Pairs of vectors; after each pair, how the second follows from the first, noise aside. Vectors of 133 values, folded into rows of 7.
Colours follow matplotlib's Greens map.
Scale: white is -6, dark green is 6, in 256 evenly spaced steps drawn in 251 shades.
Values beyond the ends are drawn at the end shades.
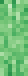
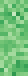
shuffled.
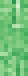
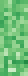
shuffled.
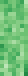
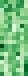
scaled up.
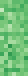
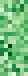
scaled up.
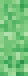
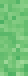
negated, shrunk.
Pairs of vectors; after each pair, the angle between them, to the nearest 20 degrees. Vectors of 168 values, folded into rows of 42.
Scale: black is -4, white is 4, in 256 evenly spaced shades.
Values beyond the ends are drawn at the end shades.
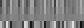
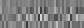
100 degrees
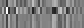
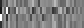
40 degrees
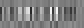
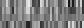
60 degrees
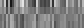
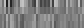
20 degrees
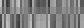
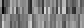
60 degrees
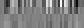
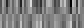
60 degrees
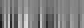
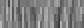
120 degrees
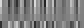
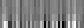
100 degrees
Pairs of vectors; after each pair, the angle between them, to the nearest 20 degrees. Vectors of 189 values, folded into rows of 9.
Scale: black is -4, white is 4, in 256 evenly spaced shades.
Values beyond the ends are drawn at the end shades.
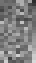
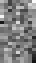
120 degrees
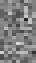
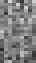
60 degrees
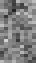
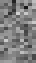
40 degrees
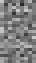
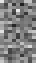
40 degrees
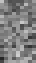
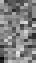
20 degrees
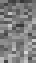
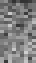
20 degrees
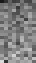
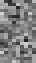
80 degrees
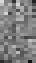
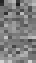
140 degrees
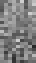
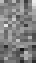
60 degrees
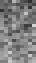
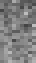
20 degrees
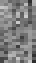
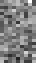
140 degrees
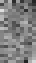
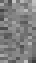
160 degrees
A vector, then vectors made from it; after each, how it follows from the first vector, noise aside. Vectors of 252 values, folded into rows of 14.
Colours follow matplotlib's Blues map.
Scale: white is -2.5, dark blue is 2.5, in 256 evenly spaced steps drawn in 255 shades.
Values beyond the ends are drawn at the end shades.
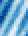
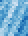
reversed, shrunk.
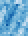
wrapped around, shrunk.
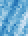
reversed, negated, shrunk.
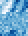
negated, partly zeroed.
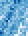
reversed, negated, partly zeroed.
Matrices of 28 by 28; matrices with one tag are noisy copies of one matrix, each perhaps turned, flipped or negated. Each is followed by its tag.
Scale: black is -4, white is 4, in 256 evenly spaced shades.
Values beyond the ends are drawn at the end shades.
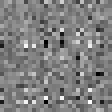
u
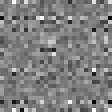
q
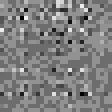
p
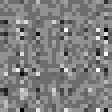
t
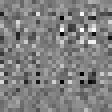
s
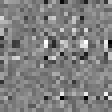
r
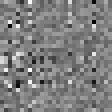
p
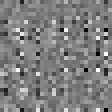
t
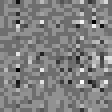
p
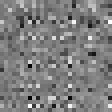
t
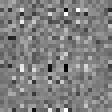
u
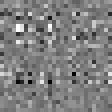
s
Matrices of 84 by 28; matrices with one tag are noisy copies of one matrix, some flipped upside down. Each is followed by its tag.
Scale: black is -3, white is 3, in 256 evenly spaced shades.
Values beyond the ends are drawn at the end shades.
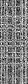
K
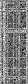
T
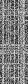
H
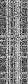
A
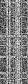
A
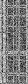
T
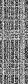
H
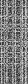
K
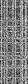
K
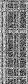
T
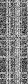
A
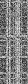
A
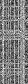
H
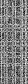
K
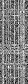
H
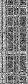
T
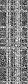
A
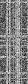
A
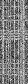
H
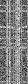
A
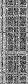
T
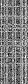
K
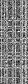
K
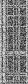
T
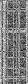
T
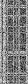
T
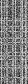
K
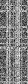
A
